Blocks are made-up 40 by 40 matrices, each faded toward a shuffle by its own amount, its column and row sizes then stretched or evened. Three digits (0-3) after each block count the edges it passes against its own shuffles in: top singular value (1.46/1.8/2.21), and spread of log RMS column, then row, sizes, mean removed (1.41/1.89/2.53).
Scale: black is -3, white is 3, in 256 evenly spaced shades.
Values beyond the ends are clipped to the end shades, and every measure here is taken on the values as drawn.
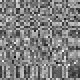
3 1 0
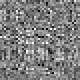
2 1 2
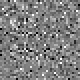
2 0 0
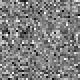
1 0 0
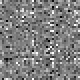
1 2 1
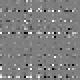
2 2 3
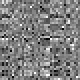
3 1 1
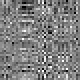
3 3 1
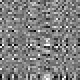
3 3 3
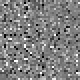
0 2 0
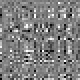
3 3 3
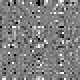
2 2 2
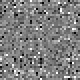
1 1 1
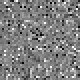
0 0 1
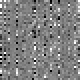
2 3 0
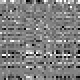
3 1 3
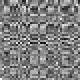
3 0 3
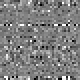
2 1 3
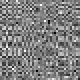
3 1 0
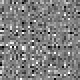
2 2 1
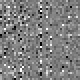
0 3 0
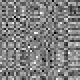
3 0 0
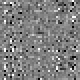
1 2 2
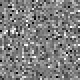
0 0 0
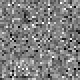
1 1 0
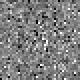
0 2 0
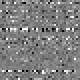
2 0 3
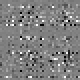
0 2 3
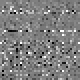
0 1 3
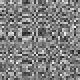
3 0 2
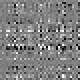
3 3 3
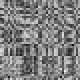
3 2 1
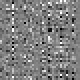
2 3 0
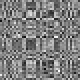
3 2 2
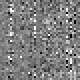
0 3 0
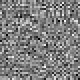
2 0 0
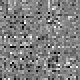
1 2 2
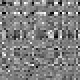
3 1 3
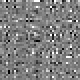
2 2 3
